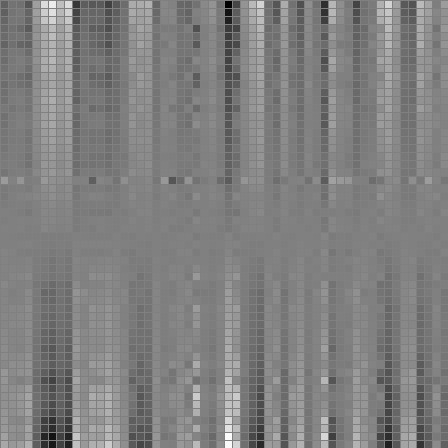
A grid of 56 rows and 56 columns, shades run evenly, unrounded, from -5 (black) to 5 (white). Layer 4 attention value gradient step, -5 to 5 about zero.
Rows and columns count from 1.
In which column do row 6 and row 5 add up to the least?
29
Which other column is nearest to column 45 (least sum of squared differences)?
38
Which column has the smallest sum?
41
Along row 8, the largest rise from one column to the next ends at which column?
42
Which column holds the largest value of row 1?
7
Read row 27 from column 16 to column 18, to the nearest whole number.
0 0 0
